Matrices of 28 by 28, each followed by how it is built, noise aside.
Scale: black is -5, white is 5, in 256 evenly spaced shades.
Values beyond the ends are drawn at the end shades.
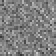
Toeplitz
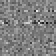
uneven rows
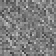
Toeplitz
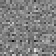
low rank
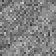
Hankel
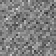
Hankel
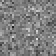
uneven columns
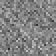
Toeplitz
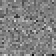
uneven rows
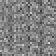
repeating rows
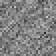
Hankel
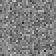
repeating rows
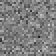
noise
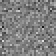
low rank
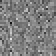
uneven columns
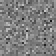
uneven columns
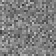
noise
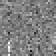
uneven columns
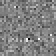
uneven rows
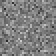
repeating rows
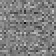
low rank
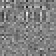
low rank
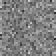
repeating rows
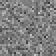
Toeplitz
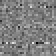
uneven rows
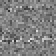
uneven rows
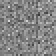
repeating rows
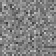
repeating rows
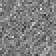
Hankel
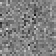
uneven columns
